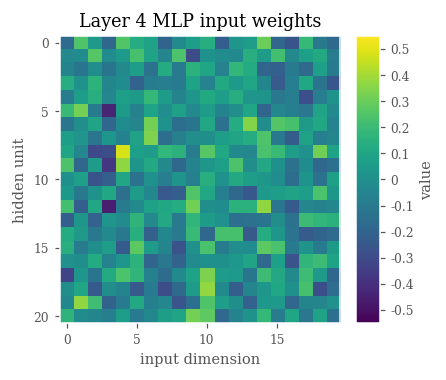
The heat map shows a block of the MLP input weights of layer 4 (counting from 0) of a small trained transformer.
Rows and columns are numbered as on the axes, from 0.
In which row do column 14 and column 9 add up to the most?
12
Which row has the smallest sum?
18
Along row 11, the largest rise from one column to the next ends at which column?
9
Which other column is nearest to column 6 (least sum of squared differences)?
13
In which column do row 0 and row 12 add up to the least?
3
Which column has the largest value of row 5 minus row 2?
1
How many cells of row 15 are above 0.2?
4
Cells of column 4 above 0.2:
4
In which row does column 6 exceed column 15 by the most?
7
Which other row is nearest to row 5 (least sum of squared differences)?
10
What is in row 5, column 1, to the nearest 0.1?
0.3
